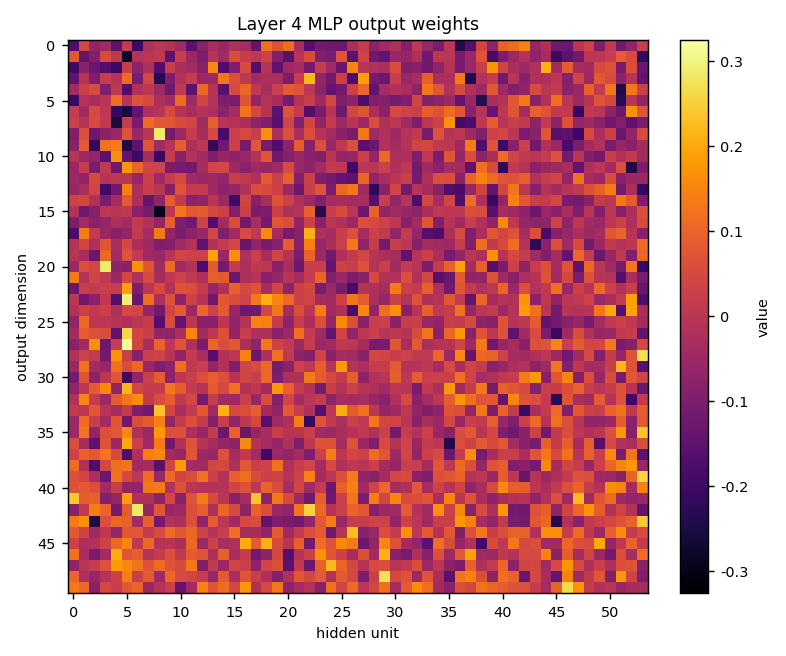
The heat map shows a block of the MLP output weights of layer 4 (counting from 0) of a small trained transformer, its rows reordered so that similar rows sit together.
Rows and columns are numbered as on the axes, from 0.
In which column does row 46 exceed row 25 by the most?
44
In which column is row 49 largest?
46
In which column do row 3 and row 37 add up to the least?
53
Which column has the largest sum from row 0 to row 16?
41
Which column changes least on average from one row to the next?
31
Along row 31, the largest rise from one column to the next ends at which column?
5
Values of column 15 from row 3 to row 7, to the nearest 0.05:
0.05 0.05 -0.1 -0.05 0
